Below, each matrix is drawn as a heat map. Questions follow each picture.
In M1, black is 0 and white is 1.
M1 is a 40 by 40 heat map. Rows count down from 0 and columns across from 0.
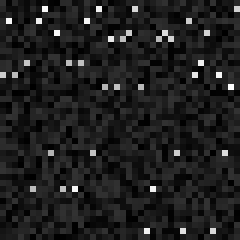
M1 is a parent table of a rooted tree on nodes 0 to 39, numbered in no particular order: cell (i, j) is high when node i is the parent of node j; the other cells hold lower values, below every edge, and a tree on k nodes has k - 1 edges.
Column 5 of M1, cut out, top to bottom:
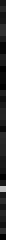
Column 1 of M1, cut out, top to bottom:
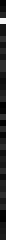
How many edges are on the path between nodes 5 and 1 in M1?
3
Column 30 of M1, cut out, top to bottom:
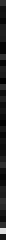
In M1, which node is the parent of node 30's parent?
14
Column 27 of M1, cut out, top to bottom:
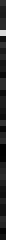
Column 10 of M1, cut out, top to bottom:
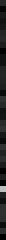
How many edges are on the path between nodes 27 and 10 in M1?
3
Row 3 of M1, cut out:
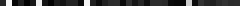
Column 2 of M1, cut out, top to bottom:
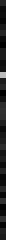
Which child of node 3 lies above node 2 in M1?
31
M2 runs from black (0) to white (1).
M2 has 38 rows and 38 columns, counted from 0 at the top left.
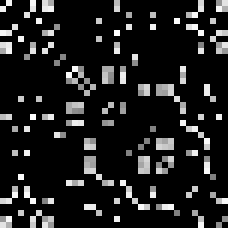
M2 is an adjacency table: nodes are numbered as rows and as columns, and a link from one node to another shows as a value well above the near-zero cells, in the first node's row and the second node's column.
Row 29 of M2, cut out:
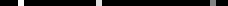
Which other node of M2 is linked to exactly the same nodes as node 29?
node 6
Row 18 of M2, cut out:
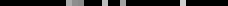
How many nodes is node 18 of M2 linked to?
6
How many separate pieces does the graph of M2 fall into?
2
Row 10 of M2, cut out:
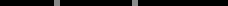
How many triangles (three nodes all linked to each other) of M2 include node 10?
1
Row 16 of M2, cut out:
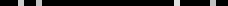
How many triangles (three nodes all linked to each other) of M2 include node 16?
5
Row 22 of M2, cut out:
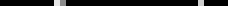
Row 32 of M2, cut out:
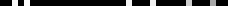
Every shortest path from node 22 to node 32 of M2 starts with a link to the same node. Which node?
node 9
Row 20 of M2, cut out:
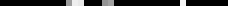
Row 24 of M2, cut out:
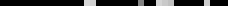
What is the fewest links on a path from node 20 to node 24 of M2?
3
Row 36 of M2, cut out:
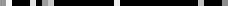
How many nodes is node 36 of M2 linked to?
8
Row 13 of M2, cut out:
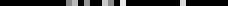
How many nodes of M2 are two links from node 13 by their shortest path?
7
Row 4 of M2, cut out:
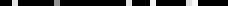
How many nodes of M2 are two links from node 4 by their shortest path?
3
